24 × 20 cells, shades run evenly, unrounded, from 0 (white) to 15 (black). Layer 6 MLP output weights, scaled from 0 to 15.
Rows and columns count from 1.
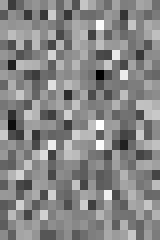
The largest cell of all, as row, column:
8, 13
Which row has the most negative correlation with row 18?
15
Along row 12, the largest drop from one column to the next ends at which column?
19
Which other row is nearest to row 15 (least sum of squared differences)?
3
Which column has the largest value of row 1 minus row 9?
2
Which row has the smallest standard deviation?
23
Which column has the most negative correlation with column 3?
12
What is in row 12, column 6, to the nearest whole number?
10
